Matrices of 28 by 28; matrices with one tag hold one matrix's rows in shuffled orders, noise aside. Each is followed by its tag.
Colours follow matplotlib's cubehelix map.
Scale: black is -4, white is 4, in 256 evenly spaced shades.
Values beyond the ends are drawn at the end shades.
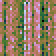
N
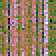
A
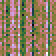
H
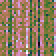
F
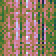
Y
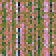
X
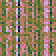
X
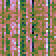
H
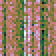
N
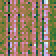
A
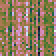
F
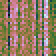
A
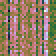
A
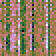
H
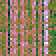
A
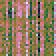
F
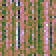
X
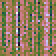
X
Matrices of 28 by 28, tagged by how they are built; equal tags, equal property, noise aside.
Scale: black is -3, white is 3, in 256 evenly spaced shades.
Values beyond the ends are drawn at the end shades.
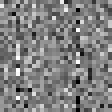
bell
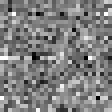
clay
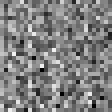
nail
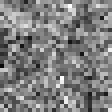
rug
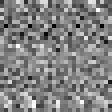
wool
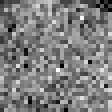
rug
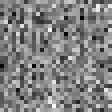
nail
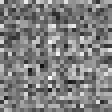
nail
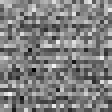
nail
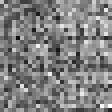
nail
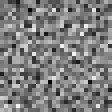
wool
